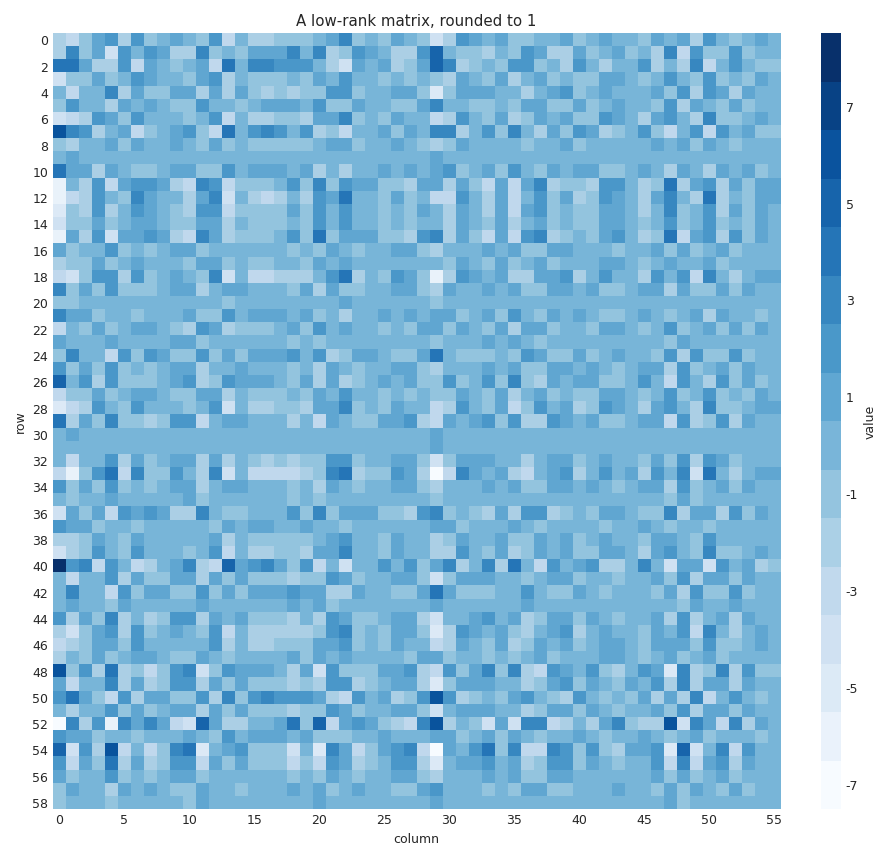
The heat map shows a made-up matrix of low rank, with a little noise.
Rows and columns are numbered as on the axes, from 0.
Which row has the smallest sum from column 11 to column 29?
33
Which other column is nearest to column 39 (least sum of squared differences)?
46
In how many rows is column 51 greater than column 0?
29
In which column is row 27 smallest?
0
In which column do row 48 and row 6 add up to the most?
4
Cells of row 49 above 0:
23
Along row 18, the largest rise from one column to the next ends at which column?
50
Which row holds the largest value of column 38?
54
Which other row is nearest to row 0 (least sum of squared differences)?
45
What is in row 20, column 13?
-1
